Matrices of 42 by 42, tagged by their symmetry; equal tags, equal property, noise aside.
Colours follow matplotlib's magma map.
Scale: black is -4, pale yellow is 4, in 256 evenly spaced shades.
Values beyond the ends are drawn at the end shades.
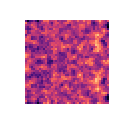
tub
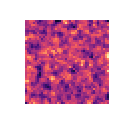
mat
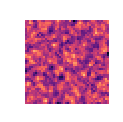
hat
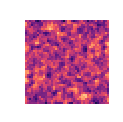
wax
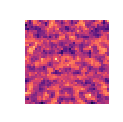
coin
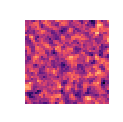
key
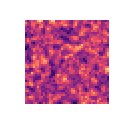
key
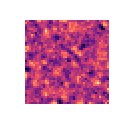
hat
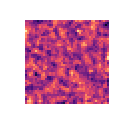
key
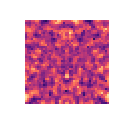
coin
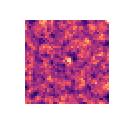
hat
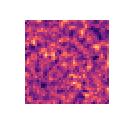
hat
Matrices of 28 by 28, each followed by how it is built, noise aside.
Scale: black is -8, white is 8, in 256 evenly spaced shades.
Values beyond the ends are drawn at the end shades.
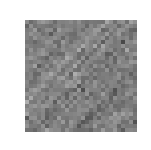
Hankel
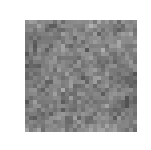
smooth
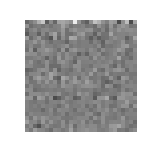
uneven rows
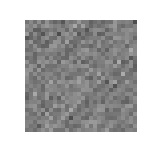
Hankel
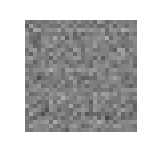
repeating columns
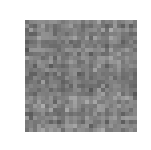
blocks
